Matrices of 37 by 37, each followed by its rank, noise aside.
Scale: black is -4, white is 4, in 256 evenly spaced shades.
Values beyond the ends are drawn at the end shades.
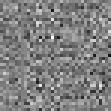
six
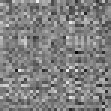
six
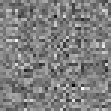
six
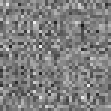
eight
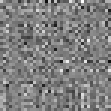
six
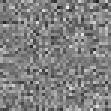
eight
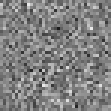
eight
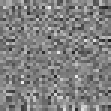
seven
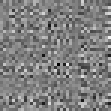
five
